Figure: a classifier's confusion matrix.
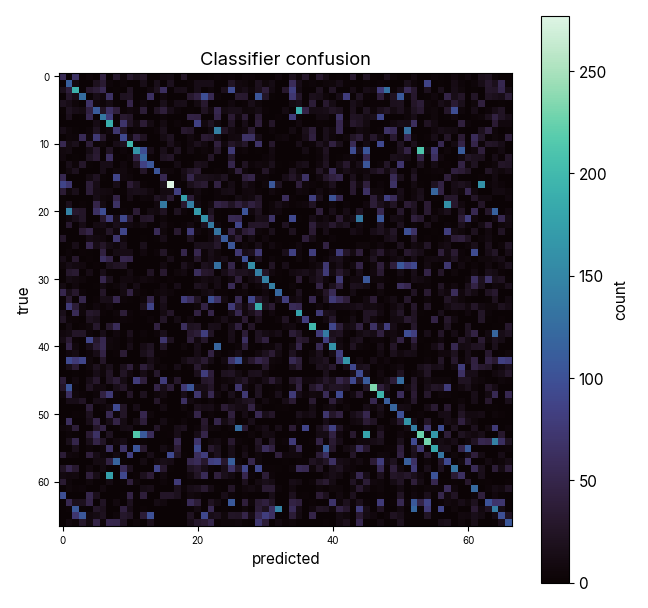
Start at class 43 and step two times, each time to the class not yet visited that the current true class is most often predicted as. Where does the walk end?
7
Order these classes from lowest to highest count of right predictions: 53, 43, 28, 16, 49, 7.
43, 49, 28, 7, 53, 16
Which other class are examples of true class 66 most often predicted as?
29
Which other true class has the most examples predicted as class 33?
18
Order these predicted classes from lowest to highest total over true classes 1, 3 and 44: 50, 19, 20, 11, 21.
11, 19, 20, 50, 21
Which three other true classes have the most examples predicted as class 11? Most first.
53, 55, 45
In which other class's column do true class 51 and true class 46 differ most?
19
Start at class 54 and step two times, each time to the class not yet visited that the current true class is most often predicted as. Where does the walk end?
32
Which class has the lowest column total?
33
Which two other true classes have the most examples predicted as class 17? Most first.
60, 54
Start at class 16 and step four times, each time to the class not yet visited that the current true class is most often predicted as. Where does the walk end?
48
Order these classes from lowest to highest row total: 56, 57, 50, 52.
50, 56, 52, 57
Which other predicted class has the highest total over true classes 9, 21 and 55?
44
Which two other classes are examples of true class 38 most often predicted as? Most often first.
39, 64
